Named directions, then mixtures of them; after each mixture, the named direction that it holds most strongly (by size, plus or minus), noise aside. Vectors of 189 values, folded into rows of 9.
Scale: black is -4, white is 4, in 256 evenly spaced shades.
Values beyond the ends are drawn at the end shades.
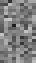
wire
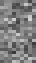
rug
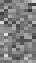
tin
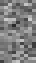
rug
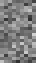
rug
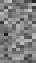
tin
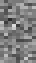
tin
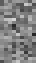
rug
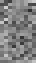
tin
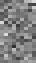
tin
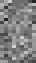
tin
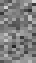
tin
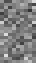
tin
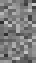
tin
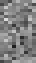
wire
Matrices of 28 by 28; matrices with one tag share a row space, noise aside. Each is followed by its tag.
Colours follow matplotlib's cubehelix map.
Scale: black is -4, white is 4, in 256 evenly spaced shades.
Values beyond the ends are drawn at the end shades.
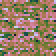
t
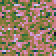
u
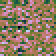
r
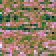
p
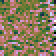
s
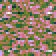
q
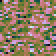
q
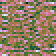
t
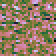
u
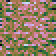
p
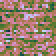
p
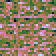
p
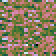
t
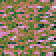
s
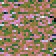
s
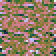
t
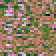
r
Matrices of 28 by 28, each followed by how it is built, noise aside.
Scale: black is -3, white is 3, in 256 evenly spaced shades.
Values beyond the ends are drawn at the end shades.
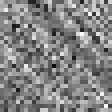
Toeplitz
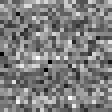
blocks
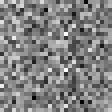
repeating rows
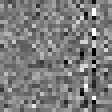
uneven columns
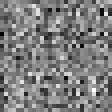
blocks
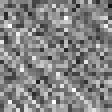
Toeplitz
